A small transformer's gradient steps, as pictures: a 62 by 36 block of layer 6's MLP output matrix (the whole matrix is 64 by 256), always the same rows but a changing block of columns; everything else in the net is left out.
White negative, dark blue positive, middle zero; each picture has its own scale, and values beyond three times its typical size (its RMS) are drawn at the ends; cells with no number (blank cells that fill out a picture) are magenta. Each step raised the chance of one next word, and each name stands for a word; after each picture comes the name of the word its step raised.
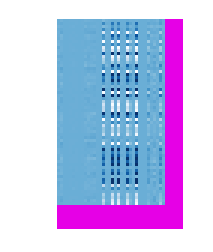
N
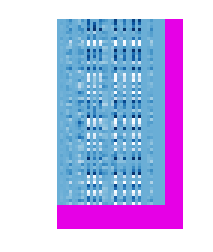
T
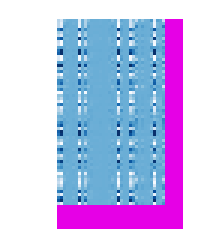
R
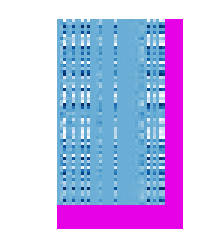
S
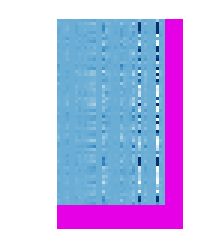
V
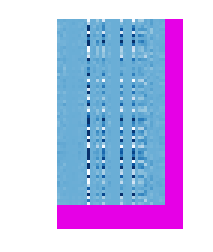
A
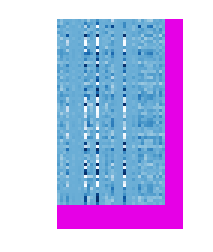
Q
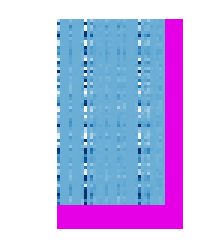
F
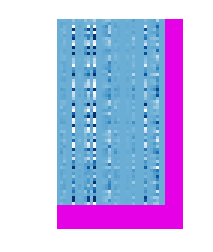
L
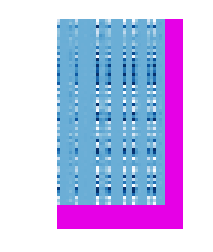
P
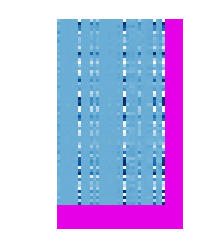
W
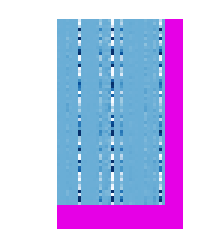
R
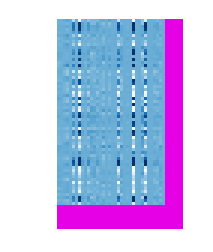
V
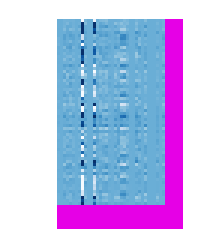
V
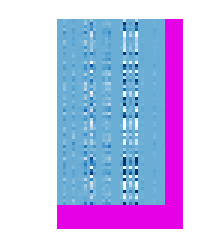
W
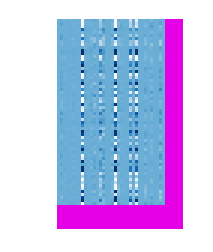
R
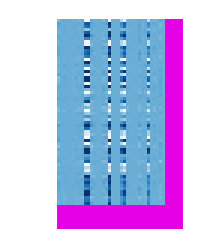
F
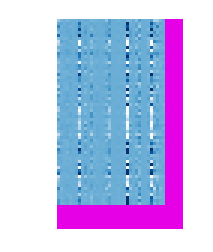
Q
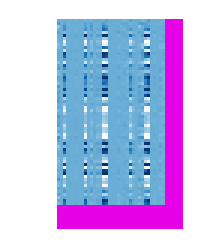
Q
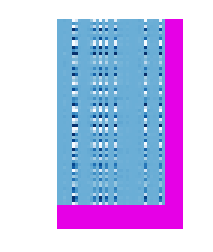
L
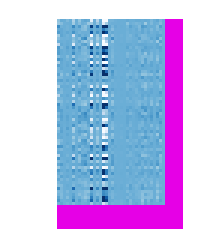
S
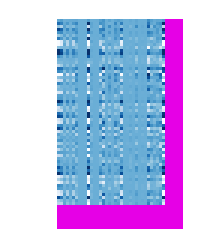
T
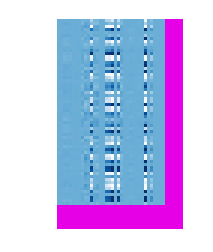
R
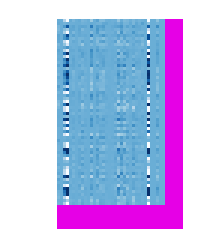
P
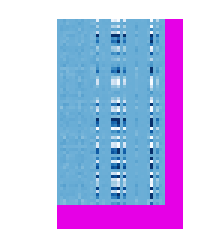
A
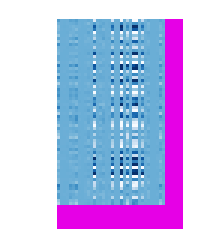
W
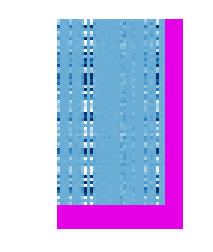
P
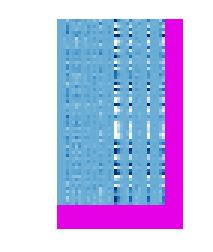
Q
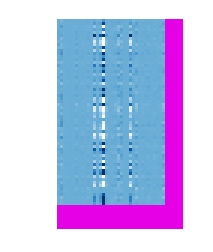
Q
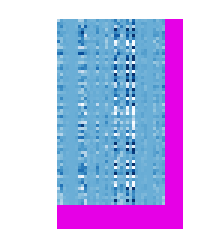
Q
